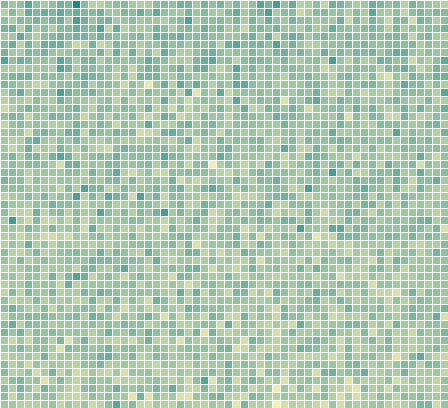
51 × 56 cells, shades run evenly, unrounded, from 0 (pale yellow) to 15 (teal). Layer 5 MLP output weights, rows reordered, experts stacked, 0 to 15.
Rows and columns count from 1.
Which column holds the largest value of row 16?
19
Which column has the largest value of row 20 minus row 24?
8
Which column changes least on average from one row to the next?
54
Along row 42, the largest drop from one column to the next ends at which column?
26
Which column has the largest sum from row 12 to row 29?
10
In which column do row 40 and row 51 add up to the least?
35
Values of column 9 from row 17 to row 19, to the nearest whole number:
9 6 6
